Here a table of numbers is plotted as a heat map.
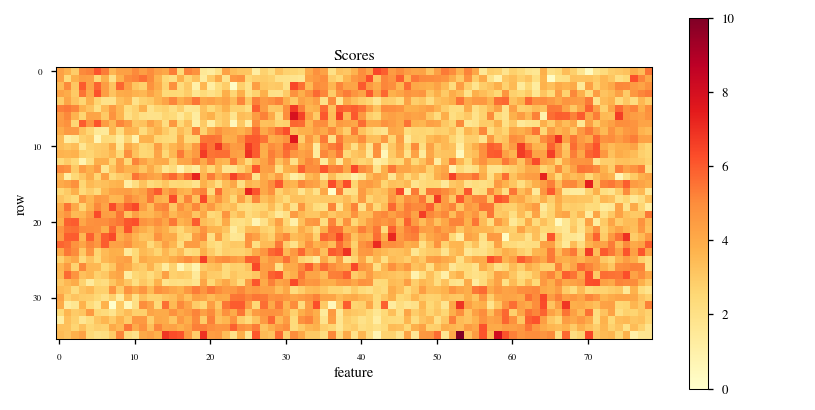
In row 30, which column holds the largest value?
64
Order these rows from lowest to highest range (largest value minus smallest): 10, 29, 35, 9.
29, 10, 9, 35
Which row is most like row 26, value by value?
13
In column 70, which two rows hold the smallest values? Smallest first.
0, 19
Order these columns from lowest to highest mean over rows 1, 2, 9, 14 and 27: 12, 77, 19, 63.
63, 19, 12, 77
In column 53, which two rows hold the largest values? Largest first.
35, 31
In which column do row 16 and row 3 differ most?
25
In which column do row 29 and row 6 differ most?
31
